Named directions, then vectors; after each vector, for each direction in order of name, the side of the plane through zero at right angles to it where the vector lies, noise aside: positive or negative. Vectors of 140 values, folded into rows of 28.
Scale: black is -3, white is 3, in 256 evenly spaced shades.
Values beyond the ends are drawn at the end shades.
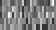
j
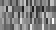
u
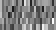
negative, positive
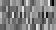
negative, negative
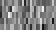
positive, negative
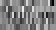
negative, negative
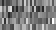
negative, positive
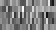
negative, negative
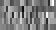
positive, positive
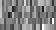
negative, positive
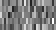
negative, positive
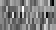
negative, negative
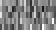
negative, positive
